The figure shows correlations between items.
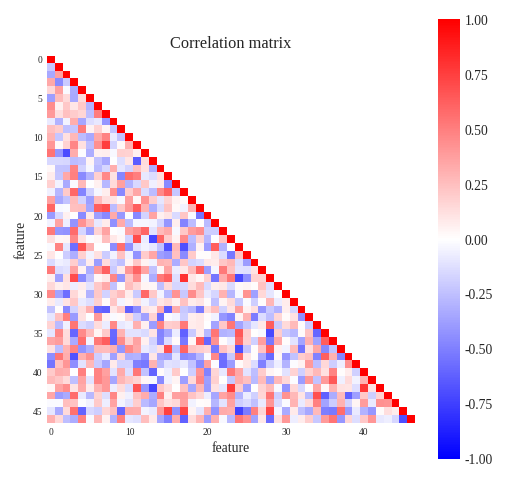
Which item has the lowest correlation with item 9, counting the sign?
45
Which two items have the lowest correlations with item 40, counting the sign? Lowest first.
13, 20
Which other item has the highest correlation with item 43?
34
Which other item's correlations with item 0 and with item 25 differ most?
11
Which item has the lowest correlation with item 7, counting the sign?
32
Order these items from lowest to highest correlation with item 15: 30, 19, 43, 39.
30, 39, 43, 19
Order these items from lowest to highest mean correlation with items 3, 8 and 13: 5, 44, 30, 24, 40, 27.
24, 40, 5, 27, 44, 30
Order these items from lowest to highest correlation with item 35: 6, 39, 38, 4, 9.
6, 39, 9, 4, 38
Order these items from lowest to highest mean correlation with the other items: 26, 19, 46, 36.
26, 46, 36, 19
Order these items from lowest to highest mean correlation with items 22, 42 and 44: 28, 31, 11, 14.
31, 14, 28, 11
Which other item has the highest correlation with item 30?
12
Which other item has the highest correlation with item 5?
38
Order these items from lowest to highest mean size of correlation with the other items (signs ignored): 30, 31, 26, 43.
31, 26, 30, 43
